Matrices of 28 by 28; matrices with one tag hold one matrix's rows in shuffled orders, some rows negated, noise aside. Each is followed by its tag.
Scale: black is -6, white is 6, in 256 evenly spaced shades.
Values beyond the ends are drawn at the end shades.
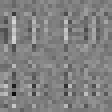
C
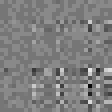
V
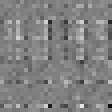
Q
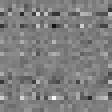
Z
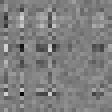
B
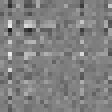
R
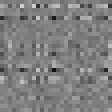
Z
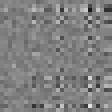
V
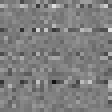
Z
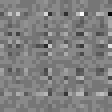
Q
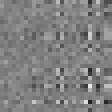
V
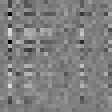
R
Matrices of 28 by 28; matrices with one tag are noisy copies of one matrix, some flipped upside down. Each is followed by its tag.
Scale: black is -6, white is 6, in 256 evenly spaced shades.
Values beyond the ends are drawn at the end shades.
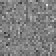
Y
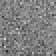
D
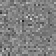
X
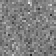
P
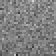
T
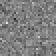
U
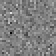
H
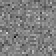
U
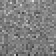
T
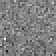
D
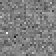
U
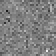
Y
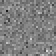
Y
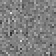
H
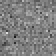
U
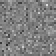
Y
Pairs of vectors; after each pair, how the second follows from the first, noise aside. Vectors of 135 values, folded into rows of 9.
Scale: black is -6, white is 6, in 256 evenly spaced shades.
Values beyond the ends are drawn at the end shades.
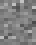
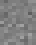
wrapped around, shrunk.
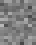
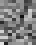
wrapped around, scaled up.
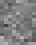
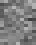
reversed.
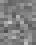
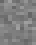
reversed, shrunk.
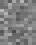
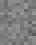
reversed, negated, shrunk.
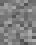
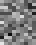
wrapped around, scaled up.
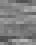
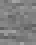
wrapped around, shrunk.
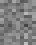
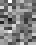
reversed, scaled up.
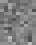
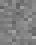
wrapped around, shrunk.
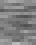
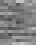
reversed.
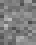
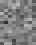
reversed.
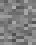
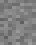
reversed, negated, shrunk.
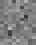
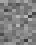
shuffled.
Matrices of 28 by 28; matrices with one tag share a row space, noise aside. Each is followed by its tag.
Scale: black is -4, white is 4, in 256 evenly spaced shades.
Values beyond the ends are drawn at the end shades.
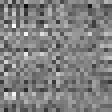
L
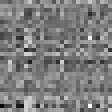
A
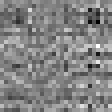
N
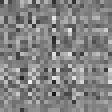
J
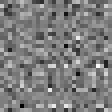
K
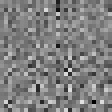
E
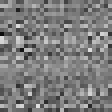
A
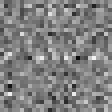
K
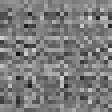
A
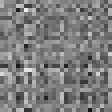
A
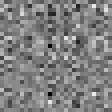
K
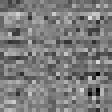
N
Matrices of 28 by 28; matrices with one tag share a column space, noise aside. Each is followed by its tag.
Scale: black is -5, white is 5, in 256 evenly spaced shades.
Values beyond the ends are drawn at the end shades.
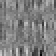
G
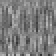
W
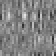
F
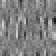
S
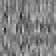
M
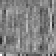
W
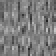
M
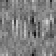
S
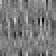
S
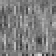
W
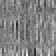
G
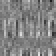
S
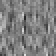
M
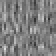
M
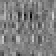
F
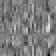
M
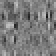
F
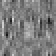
S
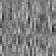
M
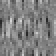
S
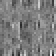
G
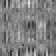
G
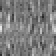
M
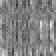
G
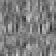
M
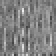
W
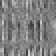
G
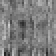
G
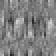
S
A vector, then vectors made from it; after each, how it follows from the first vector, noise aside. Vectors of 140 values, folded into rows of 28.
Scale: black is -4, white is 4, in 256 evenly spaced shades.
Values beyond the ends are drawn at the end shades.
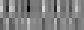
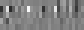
negated, partly zeroed.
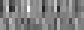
negated.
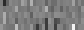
wrapped around, negated, partly zeroed.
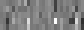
reversed, negated, partly zeroed.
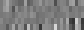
reversed, negated, partly zeroed.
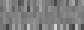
reversed, negated, partly zeroed.
